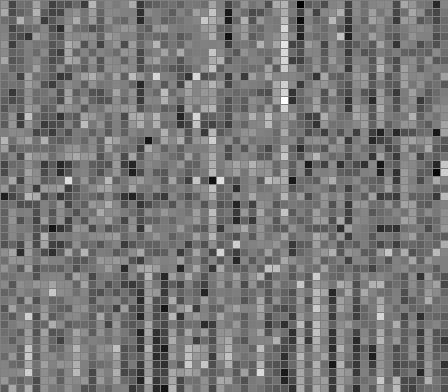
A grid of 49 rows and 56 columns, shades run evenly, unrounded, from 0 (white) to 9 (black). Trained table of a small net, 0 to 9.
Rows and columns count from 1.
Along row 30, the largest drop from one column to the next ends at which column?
6
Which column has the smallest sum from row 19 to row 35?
36
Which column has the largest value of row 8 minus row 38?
38
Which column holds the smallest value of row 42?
40
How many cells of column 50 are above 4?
45
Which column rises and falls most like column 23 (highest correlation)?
31
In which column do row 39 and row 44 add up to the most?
21
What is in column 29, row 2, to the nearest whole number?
8
